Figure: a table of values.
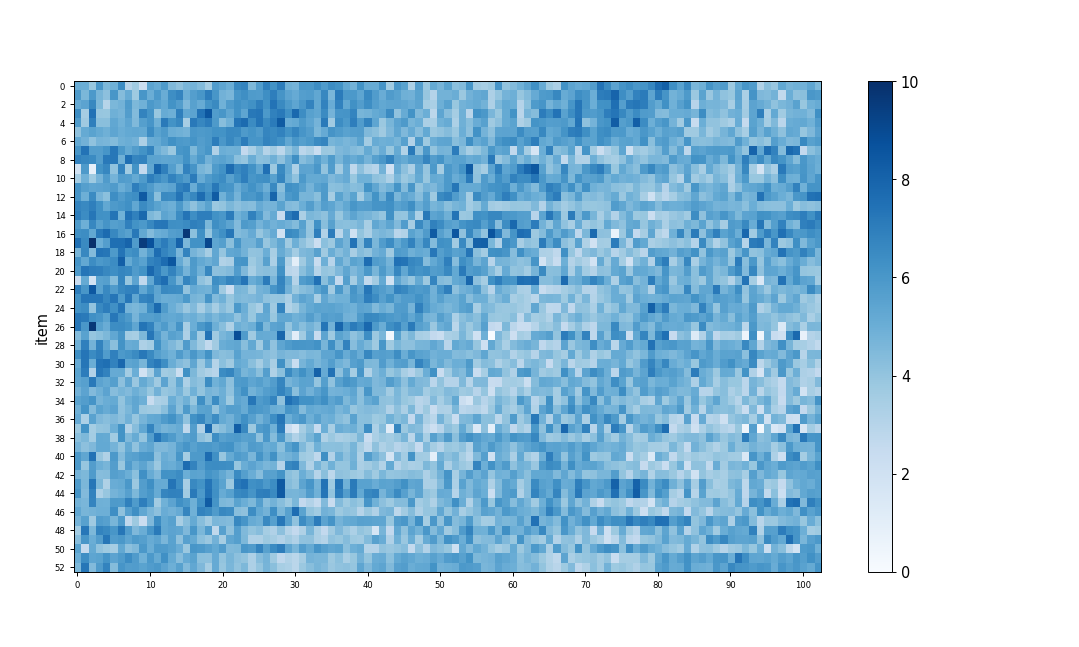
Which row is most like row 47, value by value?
0
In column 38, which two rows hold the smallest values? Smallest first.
16, 9
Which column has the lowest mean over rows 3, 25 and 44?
61
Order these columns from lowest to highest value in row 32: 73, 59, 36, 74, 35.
59, 35, 73, 36, 74
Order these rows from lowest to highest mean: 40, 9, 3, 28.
40, 28, 9, 3
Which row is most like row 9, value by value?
21
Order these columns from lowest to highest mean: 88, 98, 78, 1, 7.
88, 78, 98, 7, 1
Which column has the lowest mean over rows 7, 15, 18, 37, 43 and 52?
30
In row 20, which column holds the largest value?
10
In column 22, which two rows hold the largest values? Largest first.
27, 37
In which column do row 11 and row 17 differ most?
2
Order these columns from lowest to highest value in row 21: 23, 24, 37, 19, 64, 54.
64, 24, 37, 19, 23, 54
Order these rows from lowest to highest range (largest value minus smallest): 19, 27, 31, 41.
41, 31, 19, 27
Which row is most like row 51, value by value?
52
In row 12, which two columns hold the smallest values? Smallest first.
79, 81
